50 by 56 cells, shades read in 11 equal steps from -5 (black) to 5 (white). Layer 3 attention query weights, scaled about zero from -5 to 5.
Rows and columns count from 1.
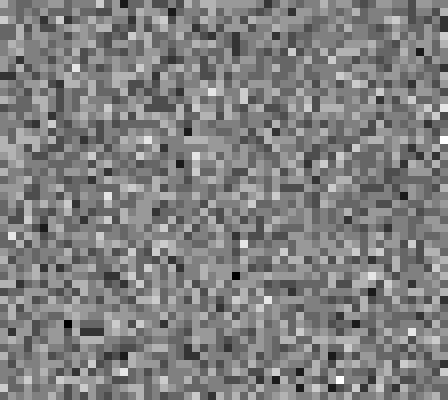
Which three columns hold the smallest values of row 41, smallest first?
9, 45, 21
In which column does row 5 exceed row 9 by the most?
56
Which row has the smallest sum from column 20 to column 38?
5
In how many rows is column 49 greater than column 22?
17
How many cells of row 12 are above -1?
35
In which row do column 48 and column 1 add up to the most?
49
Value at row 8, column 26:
-2
